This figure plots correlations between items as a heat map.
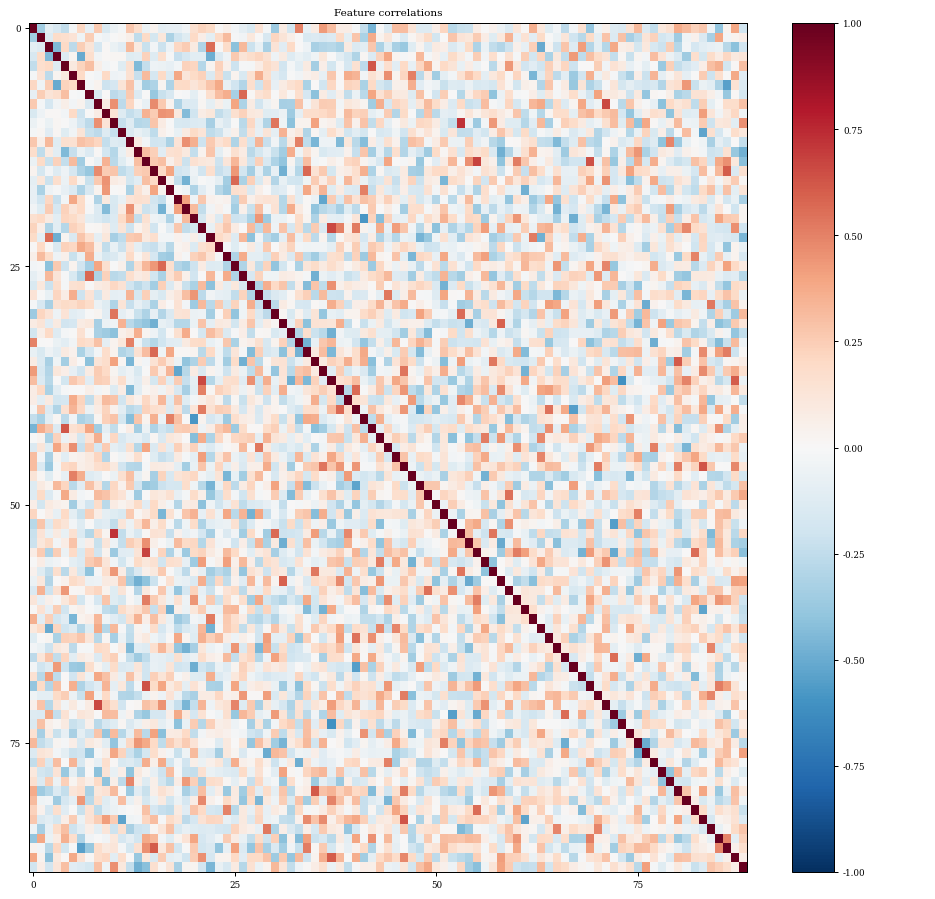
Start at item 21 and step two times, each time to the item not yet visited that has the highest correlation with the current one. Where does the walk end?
87
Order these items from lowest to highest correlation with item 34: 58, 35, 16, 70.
58, 16, 35, 70
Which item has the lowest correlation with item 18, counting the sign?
36
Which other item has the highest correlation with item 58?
31
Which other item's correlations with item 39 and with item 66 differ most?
47
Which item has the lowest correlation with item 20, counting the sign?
41
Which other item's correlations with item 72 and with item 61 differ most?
55
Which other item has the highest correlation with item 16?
25
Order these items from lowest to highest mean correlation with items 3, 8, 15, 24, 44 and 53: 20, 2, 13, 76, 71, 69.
2, 13, 20, 76, 69, 71
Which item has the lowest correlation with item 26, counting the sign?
35
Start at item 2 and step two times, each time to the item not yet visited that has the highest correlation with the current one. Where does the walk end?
62
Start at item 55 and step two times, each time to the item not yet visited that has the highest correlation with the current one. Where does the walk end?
69
